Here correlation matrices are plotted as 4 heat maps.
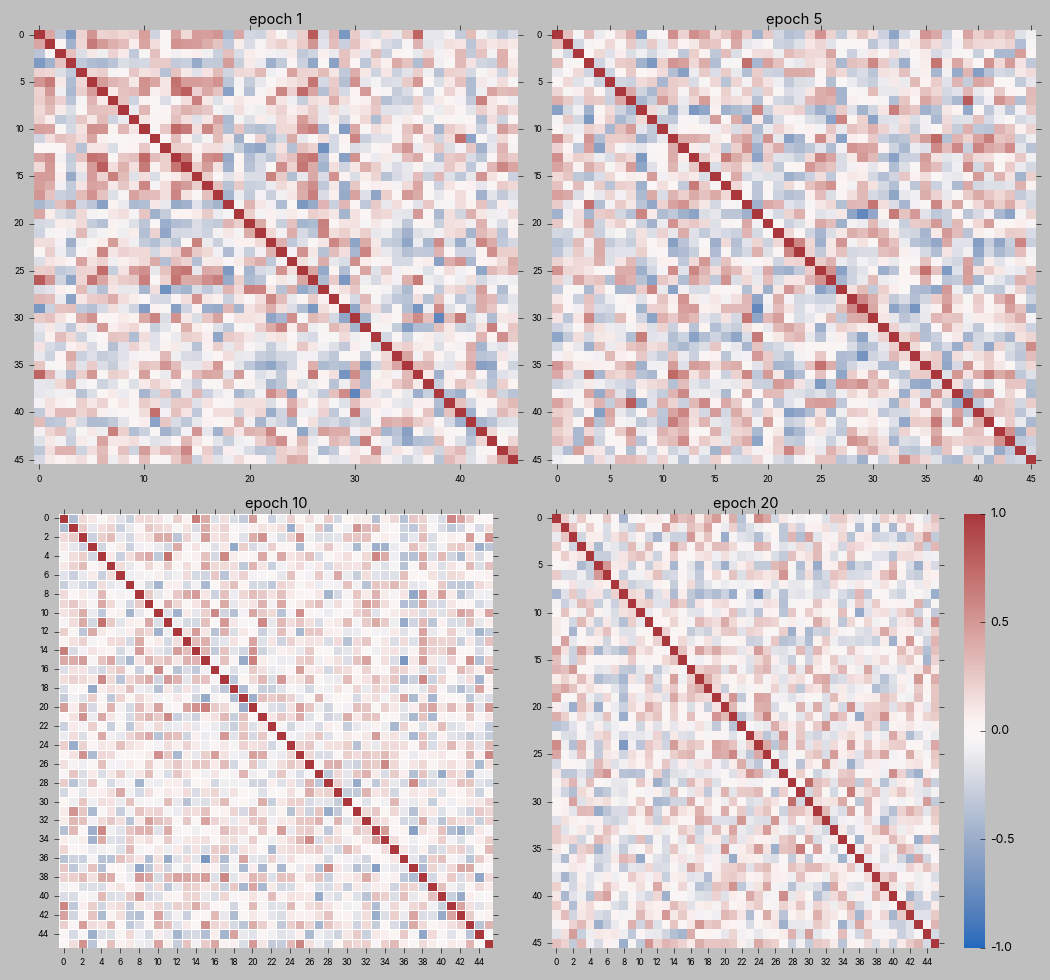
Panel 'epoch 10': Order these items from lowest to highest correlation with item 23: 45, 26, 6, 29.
45, 6, 29, 26
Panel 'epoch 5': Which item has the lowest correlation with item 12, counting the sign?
4
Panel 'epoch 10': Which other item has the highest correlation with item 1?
31
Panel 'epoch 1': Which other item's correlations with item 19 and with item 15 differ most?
38
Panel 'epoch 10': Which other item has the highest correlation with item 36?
19
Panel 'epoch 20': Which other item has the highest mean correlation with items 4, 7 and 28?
30
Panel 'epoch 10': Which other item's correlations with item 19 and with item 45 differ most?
20
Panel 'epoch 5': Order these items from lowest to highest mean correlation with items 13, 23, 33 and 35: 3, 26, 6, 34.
3, 34, 6, 26
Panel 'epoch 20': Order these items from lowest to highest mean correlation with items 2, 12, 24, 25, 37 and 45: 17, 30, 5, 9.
5, 9, 30, 17
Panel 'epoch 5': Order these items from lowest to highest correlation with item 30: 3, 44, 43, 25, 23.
23, 25, 43, 44, 3
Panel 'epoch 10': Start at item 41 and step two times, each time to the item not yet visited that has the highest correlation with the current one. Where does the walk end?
14
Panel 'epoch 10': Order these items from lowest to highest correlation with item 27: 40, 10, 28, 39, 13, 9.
40, 28, 39, 10, 13, 9
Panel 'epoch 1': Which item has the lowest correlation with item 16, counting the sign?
29
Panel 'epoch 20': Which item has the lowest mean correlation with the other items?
8
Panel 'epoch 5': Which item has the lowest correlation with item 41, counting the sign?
33
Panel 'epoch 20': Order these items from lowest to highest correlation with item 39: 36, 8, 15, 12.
36, 8, 15, 12
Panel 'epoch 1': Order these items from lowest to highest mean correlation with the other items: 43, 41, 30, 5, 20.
41, 20, 43, 30, 5
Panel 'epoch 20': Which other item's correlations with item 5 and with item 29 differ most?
35
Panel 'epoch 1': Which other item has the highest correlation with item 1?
5
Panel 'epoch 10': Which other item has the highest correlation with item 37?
28
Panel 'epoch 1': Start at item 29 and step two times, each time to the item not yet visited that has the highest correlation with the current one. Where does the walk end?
22
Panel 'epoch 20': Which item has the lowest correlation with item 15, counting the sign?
44
